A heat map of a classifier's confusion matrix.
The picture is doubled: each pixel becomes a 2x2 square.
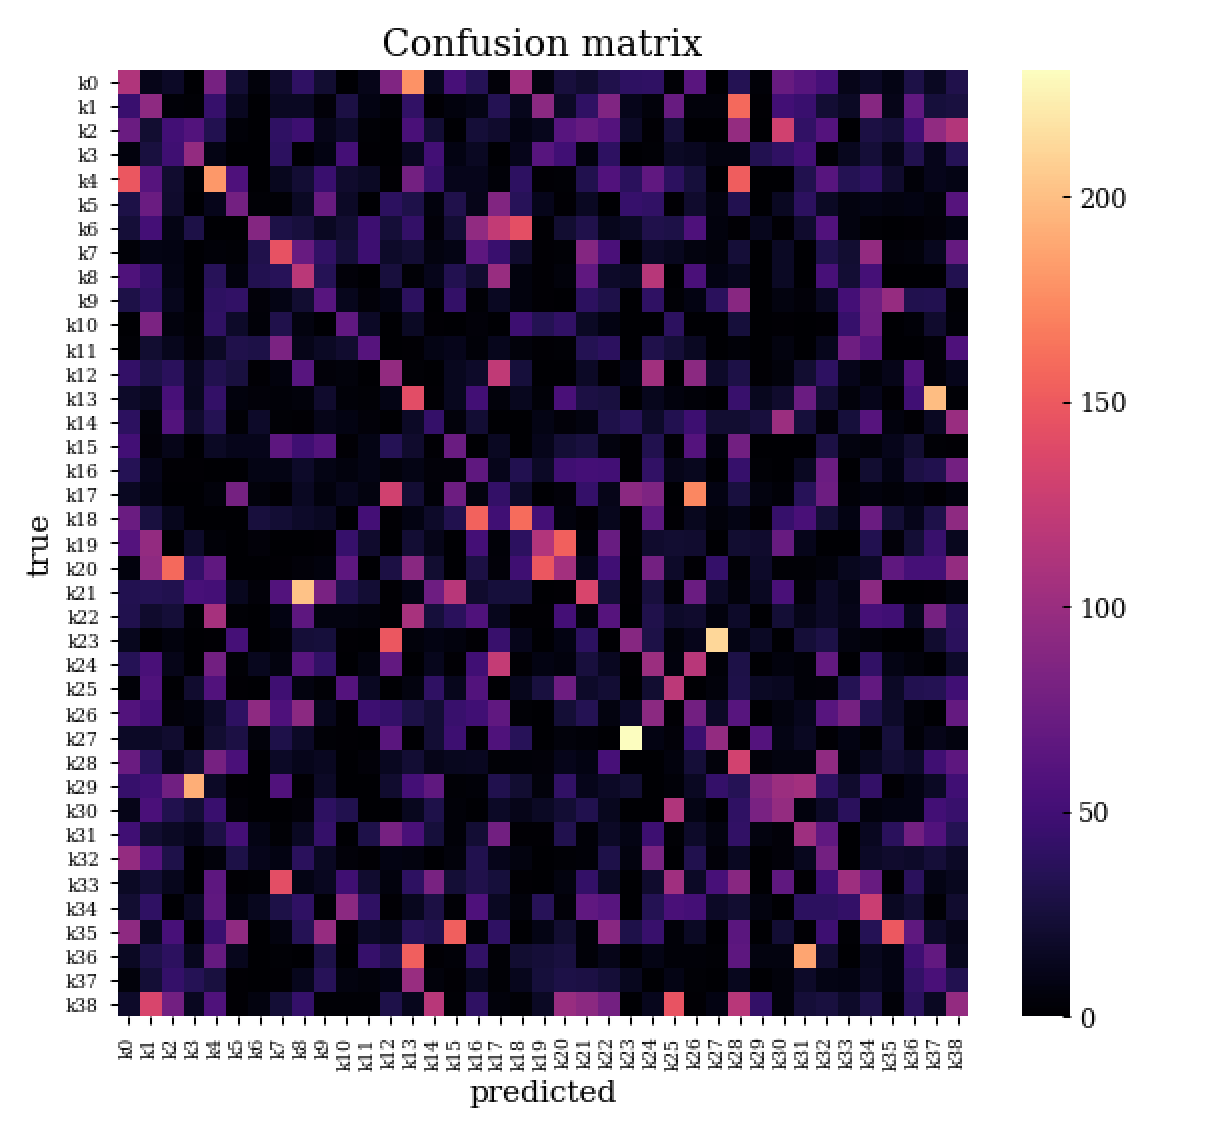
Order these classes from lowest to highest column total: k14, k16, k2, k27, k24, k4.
k27, k14, k2, k16, k24, k4
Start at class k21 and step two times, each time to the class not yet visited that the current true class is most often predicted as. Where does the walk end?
k24
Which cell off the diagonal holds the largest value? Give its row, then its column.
k27, k23
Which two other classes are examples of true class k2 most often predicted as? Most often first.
k30, k38
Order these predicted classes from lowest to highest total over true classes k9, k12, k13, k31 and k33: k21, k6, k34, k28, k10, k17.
k6, k10, k21, k34, k17, k28
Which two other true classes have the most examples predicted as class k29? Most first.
k30, k27
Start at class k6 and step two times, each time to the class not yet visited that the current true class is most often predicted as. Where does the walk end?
k16
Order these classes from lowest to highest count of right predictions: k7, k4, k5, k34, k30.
k5, k30, k34, k7, k4
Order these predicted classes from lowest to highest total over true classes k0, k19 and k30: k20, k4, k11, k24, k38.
k11, k24, k38, k4, k20
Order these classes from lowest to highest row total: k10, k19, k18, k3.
k10, k3, k19, k18
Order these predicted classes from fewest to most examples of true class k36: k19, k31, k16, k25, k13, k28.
k25, k19, k16, k28, k13, k31
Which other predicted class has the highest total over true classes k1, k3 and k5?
k28
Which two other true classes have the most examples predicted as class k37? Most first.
k13, k2
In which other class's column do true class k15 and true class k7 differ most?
k34
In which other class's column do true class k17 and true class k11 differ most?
k26
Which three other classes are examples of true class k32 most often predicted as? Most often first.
k0, k24, k1
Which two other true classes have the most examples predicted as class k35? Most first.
k9, k20
